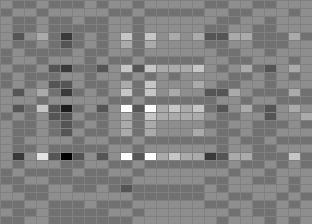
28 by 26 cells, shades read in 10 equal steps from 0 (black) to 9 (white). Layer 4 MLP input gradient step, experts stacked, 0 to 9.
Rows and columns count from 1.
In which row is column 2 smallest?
20
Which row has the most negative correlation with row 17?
13
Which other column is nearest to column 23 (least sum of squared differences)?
5
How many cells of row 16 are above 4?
13
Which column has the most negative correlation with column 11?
6
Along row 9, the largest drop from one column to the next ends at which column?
12
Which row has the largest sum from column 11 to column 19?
14
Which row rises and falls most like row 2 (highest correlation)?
8
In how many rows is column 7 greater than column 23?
9
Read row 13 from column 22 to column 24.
5 5 4
